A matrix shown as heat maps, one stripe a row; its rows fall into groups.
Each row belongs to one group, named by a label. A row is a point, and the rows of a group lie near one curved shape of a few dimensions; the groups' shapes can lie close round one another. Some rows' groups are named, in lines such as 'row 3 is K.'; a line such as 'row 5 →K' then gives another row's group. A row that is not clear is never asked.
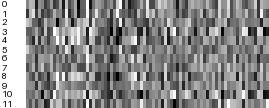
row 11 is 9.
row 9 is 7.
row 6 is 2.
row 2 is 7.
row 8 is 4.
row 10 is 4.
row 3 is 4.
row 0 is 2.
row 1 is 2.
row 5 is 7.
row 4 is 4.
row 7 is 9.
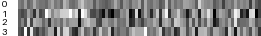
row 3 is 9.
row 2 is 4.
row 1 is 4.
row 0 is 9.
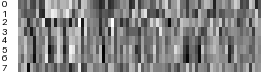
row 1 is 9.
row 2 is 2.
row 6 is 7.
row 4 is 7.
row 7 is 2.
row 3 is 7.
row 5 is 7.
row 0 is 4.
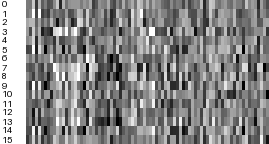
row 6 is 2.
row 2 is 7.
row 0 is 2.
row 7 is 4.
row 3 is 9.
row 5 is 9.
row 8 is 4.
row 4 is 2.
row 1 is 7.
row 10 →9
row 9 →9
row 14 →9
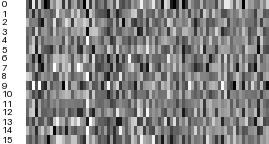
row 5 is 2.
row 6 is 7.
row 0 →9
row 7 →7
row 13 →4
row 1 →4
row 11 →2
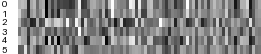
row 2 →7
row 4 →2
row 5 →9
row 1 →2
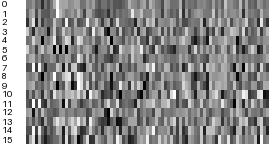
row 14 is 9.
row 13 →4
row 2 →2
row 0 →7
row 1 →7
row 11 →9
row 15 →2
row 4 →7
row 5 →2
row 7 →9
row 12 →4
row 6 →7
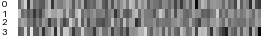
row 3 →9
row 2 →7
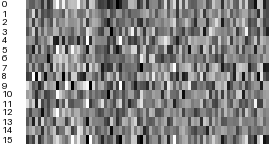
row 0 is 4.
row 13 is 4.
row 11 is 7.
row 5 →4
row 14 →7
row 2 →4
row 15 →4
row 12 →7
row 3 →2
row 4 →2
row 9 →7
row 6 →9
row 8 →9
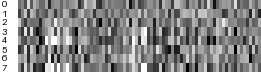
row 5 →9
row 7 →9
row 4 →9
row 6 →2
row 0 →4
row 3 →9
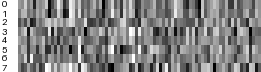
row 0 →7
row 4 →2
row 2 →7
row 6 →7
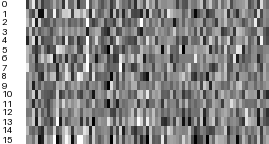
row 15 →7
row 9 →4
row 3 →4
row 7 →7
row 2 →7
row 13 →2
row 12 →2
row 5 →7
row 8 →7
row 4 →2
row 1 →7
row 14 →7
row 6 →2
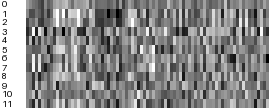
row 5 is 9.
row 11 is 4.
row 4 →4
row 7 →9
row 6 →9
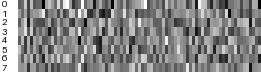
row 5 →4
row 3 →7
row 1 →2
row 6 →9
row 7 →2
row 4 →4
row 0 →9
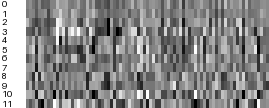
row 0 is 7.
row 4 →2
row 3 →4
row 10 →2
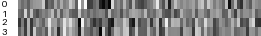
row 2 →4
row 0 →2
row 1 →9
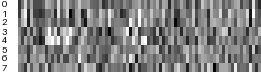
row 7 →4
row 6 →2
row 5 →9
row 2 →2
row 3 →4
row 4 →9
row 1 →2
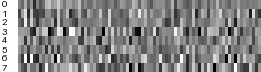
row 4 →4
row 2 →9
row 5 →2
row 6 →9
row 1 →2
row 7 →4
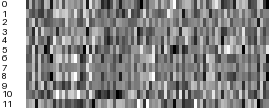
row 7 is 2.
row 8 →9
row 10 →4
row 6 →9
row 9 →9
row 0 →4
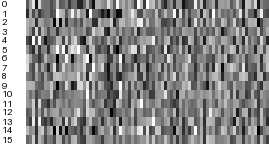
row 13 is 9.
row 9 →7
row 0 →2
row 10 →2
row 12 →2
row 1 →4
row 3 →4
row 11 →7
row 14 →2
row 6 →7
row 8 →4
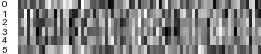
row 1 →9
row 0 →4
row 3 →9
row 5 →9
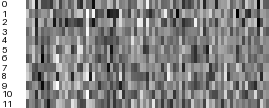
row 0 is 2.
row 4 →7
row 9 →7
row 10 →7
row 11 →9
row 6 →7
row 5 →7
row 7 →7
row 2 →2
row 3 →2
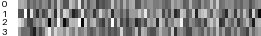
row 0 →7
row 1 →9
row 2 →7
